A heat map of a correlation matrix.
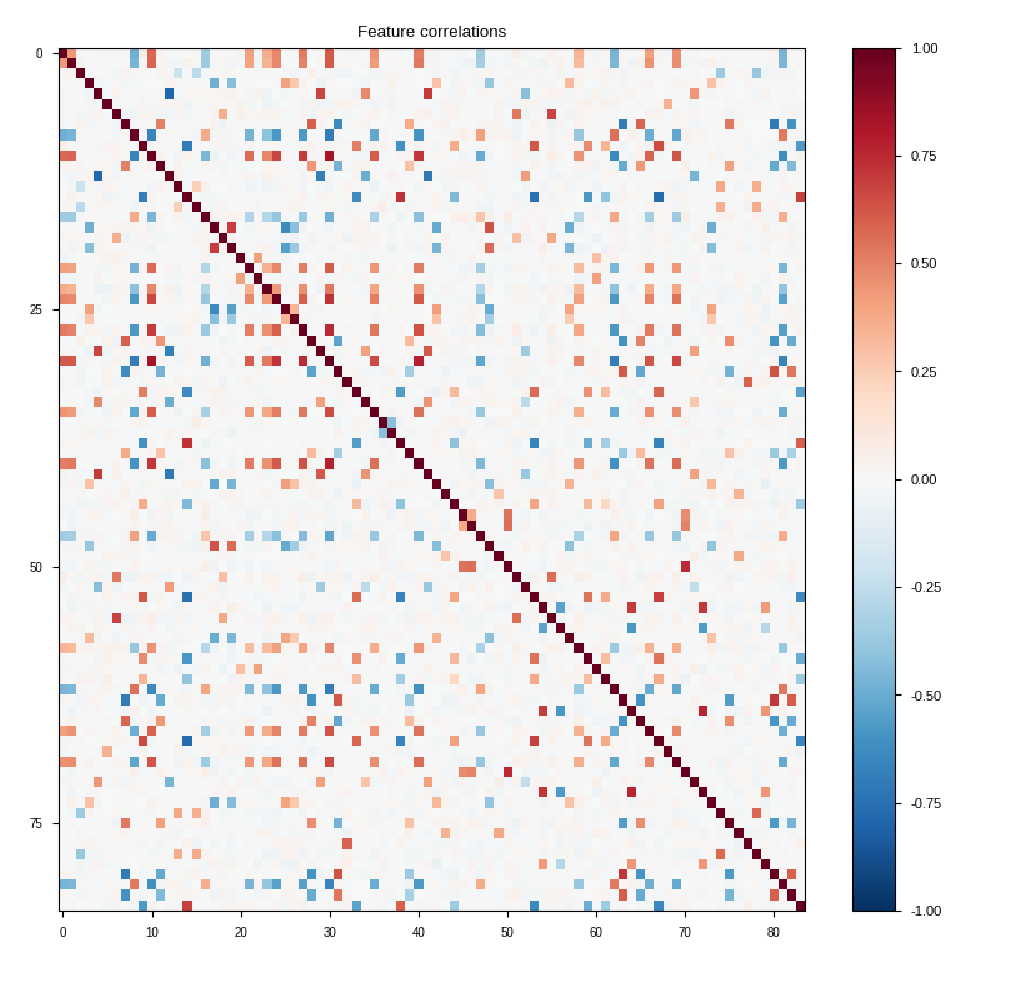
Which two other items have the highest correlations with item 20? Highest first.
22, 60
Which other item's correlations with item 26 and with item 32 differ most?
77
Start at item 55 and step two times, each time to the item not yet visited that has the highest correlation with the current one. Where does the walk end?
51
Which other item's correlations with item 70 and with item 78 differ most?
50
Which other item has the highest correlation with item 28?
7
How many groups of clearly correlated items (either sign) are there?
14
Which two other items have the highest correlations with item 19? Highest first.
17, 48
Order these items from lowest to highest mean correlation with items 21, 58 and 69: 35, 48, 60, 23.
48, 60, 23, 35
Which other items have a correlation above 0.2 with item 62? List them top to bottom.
8, 16, 47, 81
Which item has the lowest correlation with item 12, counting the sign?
4
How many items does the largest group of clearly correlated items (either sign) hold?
18
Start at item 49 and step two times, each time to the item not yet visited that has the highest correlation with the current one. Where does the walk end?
43
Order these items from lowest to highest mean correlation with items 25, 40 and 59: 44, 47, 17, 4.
17, 47, 4, 44
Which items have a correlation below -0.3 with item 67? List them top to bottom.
14, 38, 83
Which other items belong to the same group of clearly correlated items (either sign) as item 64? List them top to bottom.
54, 56, 72, 79
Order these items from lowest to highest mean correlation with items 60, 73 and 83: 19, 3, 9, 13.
9, 19, 13, 3
